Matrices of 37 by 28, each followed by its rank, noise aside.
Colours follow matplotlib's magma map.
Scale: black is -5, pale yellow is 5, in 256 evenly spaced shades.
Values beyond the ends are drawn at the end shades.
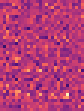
six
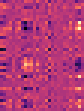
two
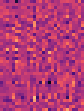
five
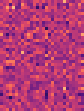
five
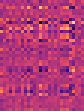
two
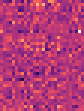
five
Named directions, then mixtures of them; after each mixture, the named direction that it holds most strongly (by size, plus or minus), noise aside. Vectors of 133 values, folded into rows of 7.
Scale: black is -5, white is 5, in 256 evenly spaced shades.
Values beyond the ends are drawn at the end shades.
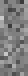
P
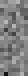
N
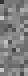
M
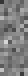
M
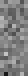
N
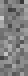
P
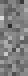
P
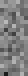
N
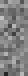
N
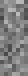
P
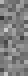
M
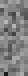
N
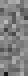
N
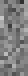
P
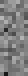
N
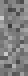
P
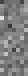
M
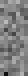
N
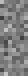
M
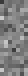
M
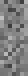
P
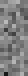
N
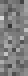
P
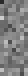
M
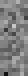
N
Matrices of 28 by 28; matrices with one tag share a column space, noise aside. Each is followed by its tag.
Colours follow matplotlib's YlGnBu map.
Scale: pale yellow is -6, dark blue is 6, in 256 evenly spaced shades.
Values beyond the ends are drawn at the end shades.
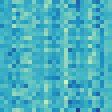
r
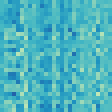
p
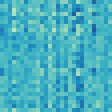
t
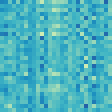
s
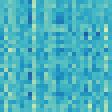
p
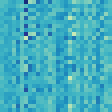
s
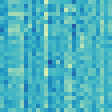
t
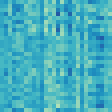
t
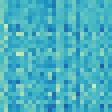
p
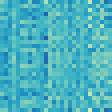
r
